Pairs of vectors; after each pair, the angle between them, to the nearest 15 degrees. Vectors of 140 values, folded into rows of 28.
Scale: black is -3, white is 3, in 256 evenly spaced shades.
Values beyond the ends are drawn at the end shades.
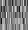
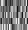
60 degrees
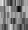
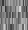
135 degrees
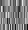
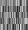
60 degrees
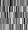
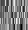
90 degrees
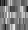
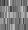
30 degrees
